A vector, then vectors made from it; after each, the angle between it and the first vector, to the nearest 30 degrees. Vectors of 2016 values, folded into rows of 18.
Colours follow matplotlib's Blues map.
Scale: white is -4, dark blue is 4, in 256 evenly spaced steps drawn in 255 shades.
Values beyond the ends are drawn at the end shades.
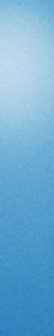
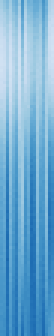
30 degrees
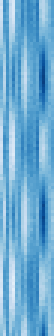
90 degrees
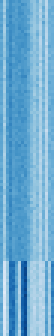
90 degrees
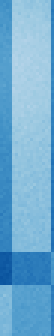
60 degrees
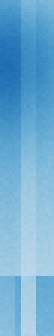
150 degrees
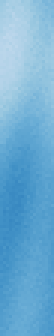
30 degrees
